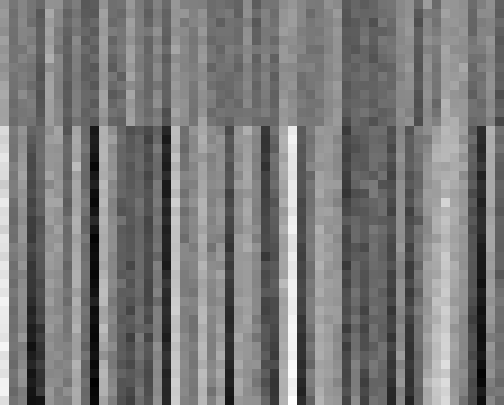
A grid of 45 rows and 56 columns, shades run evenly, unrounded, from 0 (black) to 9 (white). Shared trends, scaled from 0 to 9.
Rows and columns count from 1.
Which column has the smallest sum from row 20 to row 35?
11
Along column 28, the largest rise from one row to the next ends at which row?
15
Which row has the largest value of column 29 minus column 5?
45
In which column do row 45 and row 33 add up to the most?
33
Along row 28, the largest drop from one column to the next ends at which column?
34
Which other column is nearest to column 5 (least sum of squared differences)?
31
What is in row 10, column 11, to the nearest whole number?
3
